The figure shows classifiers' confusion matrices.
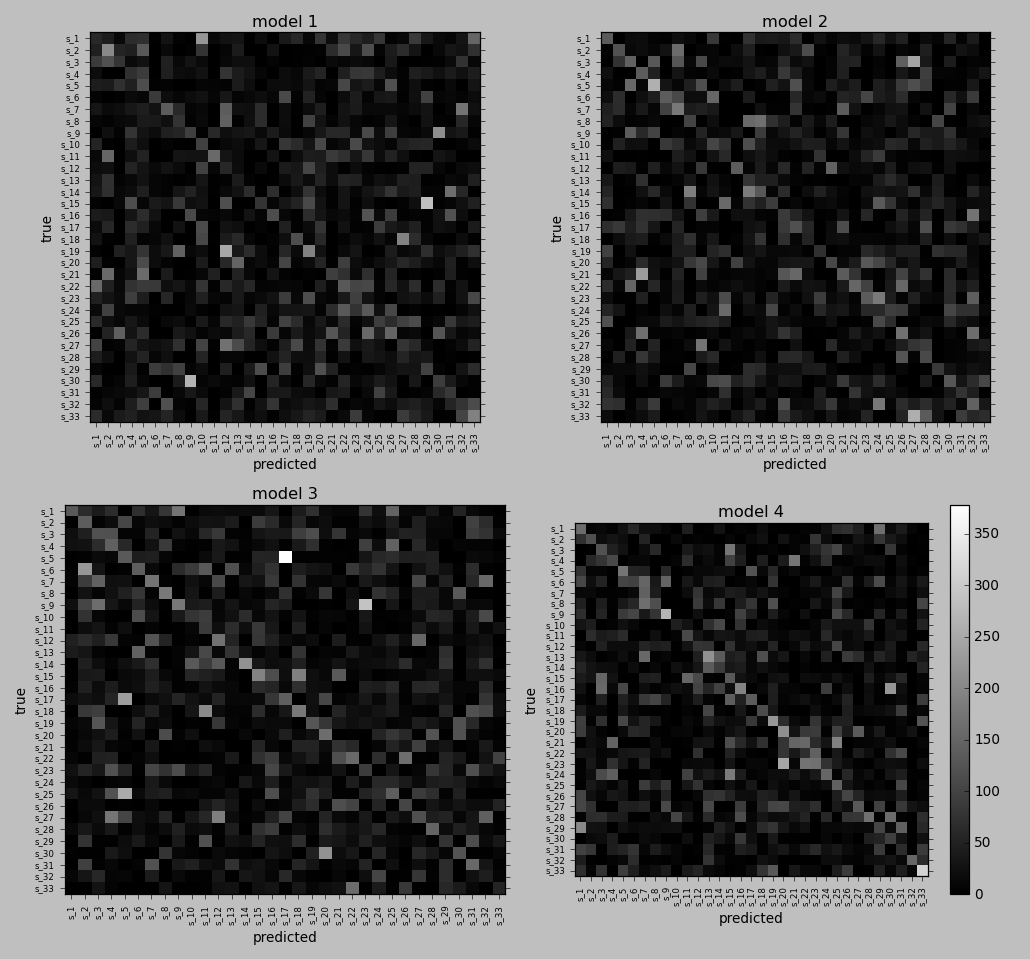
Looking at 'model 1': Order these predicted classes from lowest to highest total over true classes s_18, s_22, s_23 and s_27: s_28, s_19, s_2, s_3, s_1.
s_3, s_2, s_19, s_28, s_1
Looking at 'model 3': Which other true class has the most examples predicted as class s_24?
s_32
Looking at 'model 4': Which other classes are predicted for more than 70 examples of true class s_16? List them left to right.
s_3, s_5, s_12, s_14, s_24, s_30
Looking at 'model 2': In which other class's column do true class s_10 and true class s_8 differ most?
s_14
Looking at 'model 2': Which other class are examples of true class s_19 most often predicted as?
s_1
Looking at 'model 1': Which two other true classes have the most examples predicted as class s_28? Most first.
s_25, s_1
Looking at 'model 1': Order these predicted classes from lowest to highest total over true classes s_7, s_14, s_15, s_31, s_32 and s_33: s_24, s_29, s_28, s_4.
s_24, s_28, s_4, s_29
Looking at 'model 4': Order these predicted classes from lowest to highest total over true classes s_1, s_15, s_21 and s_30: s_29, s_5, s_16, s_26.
s_5, s_26, s_16, s_29
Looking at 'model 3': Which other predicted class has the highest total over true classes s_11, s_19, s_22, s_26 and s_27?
s_12
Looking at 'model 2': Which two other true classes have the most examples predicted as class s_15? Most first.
s_24, s_8
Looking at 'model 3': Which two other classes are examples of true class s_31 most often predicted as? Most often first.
s_7, s_2
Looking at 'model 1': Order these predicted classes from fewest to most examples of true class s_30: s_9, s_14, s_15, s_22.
s_15, s_14, s_22, s_9
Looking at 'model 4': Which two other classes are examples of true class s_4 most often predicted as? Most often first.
s_21, s_15
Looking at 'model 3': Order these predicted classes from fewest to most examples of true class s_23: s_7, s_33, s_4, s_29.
s_33, s_29, s_7, s_4
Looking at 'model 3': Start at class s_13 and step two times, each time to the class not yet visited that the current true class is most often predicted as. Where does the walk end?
s_2
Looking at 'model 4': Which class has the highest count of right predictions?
s_33
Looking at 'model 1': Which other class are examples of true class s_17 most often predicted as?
s_10
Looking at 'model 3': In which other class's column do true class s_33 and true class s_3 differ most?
s_22
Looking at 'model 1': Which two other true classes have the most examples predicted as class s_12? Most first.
s_19, s_27
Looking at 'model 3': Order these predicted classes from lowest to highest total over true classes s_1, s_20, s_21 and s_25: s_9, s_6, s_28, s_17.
s_17, s_6, s_9, s_28
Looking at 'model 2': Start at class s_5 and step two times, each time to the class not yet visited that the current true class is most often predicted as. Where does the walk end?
s_27
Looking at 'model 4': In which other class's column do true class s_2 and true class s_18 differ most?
s_13
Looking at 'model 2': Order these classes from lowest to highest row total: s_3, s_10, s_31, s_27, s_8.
s_31, s_27, s_8, s_10, s_3
